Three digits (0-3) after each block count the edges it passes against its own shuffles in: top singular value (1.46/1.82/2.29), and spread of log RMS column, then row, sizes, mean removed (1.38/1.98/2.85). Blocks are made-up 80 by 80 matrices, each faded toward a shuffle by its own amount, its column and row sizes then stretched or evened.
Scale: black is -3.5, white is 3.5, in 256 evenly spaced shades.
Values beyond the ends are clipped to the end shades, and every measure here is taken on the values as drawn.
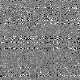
2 1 3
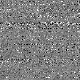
0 1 3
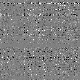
1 2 3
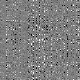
1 3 2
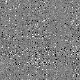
0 2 2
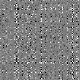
3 3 2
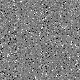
1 1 0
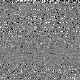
1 0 3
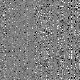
2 3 0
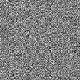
3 1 0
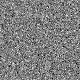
0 0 0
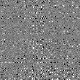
0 2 3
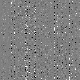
0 3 1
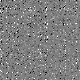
0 2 1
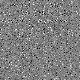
0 1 1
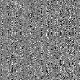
2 3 0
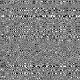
3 0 3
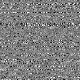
2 0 3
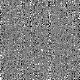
0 3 2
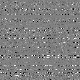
0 1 3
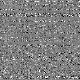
0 1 3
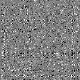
2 2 2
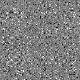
2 1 1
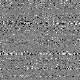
2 0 3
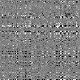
3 2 3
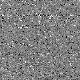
1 0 2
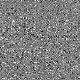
1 0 2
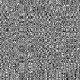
3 1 0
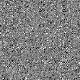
1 1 1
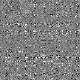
1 2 3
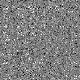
1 1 1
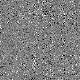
0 2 1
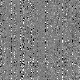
0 3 0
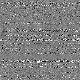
1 0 3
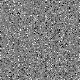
1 2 0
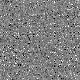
1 1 1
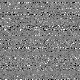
1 0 3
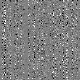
0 3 1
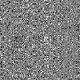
2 2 0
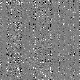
0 3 1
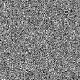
1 1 0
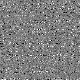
0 0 2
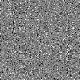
2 1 0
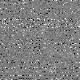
0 0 3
